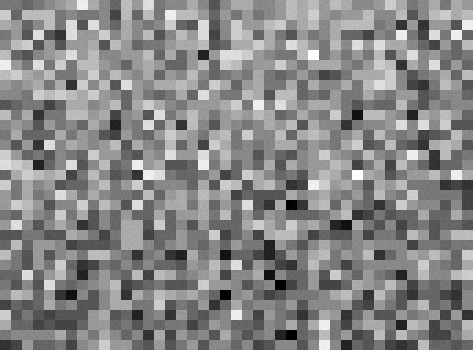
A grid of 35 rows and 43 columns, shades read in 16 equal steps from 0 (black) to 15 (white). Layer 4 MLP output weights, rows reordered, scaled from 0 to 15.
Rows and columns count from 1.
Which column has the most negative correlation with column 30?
5
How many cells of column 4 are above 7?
16
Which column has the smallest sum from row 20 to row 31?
25
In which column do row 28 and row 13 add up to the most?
39
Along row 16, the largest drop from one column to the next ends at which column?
40
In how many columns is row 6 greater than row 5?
17
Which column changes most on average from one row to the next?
27
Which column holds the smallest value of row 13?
11
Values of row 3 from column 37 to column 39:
3 9 3
